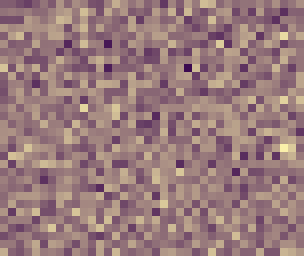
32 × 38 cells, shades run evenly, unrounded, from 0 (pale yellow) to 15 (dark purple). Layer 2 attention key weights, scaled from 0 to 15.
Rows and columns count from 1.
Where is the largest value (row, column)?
9, 24
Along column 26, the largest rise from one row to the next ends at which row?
2
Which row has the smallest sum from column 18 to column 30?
28
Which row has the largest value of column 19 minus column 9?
18
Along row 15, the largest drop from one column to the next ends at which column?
21
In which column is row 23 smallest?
20
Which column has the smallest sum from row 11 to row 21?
36
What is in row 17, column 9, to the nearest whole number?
4
